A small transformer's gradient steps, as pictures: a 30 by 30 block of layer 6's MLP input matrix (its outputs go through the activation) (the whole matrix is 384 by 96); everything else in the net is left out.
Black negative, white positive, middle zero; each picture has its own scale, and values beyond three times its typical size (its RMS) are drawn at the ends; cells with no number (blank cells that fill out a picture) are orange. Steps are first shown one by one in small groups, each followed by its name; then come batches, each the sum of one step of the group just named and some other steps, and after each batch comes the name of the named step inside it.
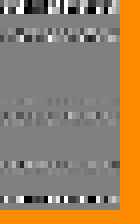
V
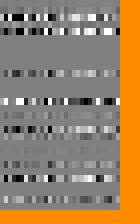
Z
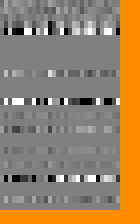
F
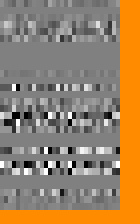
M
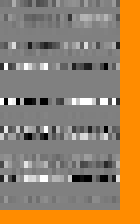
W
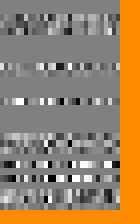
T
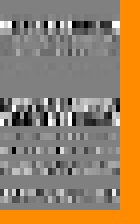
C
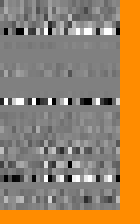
F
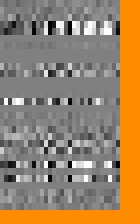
T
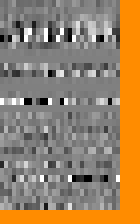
W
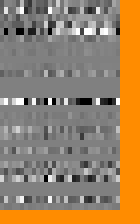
V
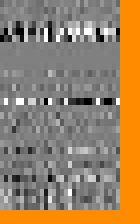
F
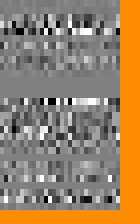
C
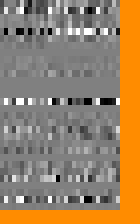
V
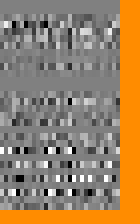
C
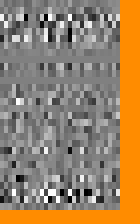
M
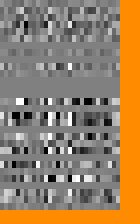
T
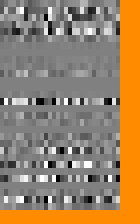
V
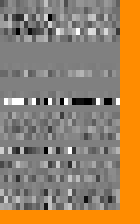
Z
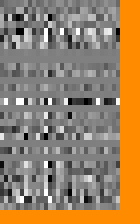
Z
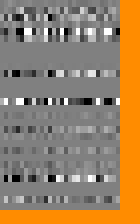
Z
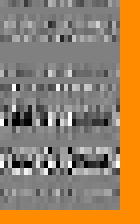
M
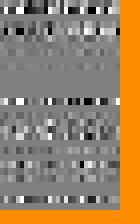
V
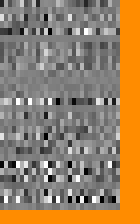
T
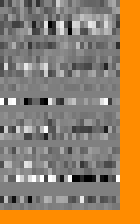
W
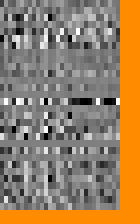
Z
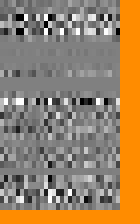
Z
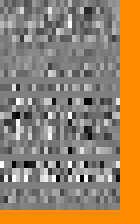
M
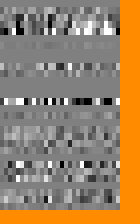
T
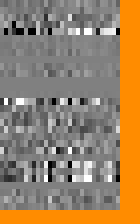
C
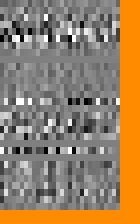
C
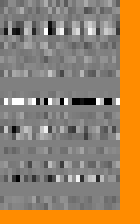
F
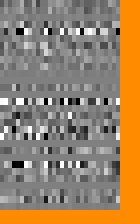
M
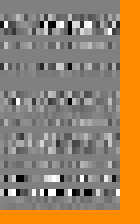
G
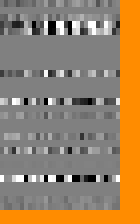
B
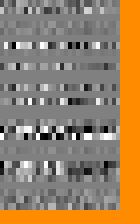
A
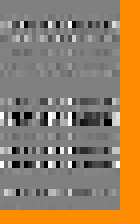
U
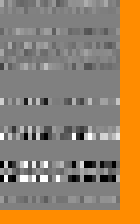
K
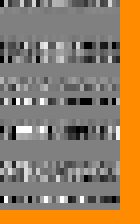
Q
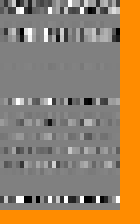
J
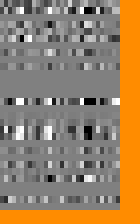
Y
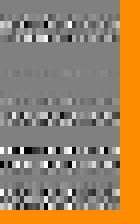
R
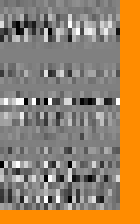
B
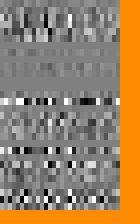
R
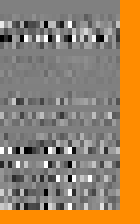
R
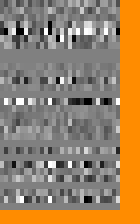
J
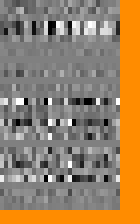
B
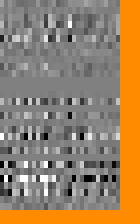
K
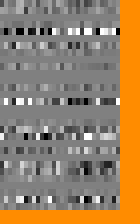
A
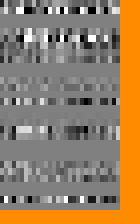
Q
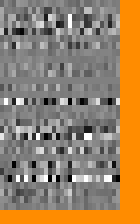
A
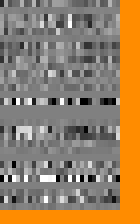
Q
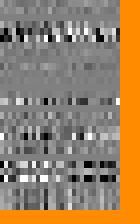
K
